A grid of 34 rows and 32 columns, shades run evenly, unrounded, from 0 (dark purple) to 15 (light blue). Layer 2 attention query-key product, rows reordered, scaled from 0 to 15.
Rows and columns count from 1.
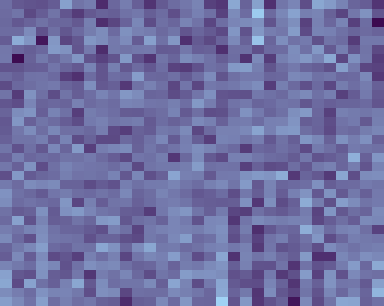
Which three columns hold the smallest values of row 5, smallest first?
4, 16, 30
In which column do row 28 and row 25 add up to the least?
27
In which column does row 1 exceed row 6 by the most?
22
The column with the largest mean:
26
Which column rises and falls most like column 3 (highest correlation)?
13
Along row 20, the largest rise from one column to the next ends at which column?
29
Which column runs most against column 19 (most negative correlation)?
25
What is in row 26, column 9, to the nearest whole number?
5
